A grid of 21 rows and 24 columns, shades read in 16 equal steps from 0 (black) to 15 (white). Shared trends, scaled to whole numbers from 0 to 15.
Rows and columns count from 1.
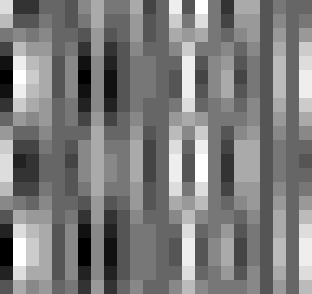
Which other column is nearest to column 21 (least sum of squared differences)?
5
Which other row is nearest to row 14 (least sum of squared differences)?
2
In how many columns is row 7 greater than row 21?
10
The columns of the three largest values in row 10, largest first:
16, 14, 8
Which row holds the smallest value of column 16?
6
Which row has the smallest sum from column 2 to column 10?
12
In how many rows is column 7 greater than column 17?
4
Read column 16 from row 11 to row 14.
14 15 15 13
